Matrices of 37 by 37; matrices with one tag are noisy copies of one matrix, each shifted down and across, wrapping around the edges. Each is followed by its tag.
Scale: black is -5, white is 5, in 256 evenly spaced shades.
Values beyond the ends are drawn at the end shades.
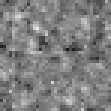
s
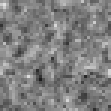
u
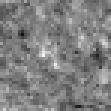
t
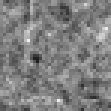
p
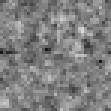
s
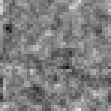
p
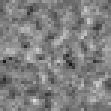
u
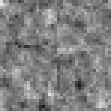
t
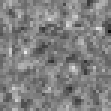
u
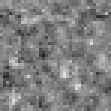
t
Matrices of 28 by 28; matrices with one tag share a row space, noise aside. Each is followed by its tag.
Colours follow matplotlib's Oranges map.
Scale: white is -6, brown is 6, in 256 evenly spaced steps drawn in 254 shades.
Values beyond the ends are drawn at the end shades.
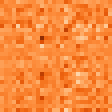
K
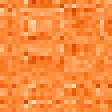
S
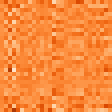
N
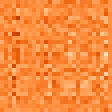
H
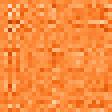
N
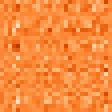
H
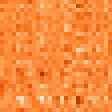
K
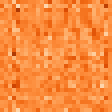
H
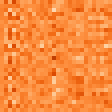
N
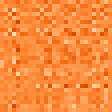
H
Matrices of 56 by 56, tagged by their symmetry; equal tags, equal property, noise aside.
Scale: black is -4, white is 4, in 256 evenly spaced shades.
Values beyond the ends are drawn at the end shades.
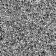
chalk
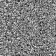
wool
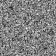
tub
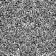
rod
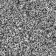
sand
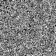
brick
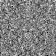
rod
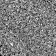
sand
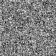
brick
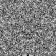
rod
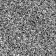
sand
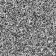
brick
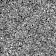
brick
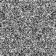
rod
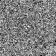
brick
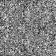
wool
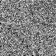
sand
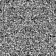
rod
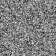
chalk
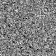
sand
